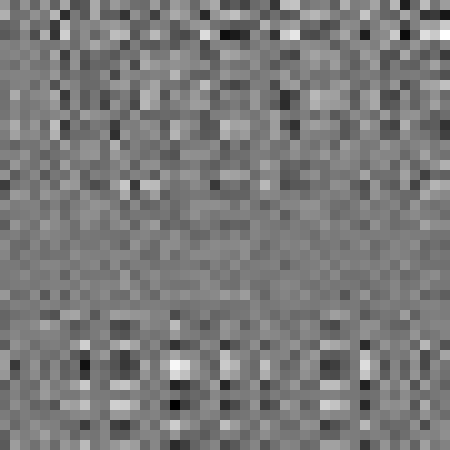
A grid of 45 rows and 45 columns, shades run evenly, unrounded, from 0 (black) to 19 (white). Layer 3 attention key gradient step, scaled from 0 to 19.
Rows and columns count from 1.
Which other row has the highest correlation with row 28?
7
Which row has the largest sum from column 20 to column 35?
2
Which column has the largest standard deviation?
18
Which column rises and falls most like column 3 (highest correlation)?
43
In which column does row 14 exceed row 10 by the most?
29
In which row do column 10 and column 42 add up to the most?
5
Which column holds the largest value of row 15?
12
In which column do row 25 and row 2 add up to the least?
45
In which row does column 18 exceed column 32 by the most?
37
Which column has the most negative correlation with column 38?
14
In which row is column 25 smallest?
4
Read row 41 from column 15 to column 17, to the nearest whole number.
8 10 7
